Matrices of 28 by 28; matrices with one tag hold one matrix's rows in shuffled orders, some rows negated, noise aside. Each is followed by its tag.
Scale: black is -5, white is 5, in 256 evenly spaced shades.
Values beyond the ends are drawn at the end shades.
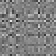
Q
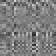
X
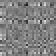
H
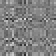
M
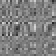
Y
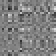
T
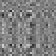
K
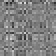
M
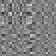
K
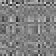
Q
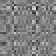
X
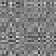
Q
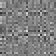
H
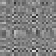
X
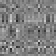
Q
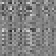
K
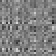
Y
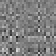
Q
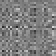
Y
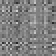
Y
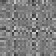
X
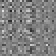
K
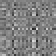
X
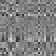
Q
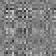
M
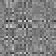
M
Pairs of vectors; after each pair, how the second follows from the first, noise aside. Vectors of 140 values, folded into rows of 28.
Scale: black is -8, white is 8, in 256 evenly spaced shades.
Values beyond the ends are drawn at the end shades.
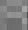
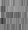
reversed, negated.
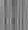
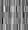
wrapped around, negated, scaled up.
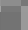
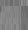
negated, shrunk.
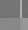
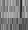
negated, scaled up.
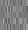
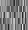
wrapped around, scaled up.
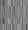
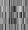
wrapped around, scaled up.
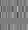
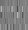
negated, partly zeroed.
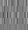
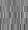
reversed, negated.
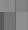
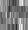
wrapped around, negated, scaled up.
